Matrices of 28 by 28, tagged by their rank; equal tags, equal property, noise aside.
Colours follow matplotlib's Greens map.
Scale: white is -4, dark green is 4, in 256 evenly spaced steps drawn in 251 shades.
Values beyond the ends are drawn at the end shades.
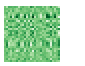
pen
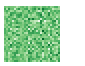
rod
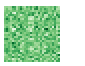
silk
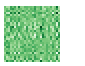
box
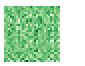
silk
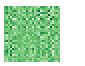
box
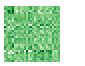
box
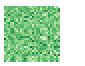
rod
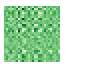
pen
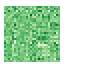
silk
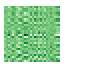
pen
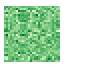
silk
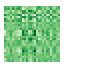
pen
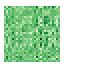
box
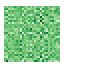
box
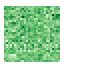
rod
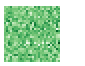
rod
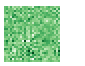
silk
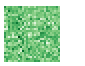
rod
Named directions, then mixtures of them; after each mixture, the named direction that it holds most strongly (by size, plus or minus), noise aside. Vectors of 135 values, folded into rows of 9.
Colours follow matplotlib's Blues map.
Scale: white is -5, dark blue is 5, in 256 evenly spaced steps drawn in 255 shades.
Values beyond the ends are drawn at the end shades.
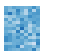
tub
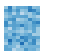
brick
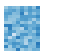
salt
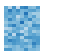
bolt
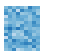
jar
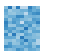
bolt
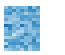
salt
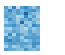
bolt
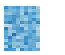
salt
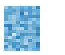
salt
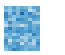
brick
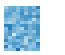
salt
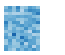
brick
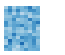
brick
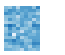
bolt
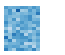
jar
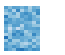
jar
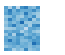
bolt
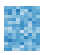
tub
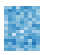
bolt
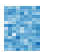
salt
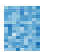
salt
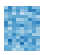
brick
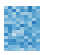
jar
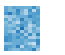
tub
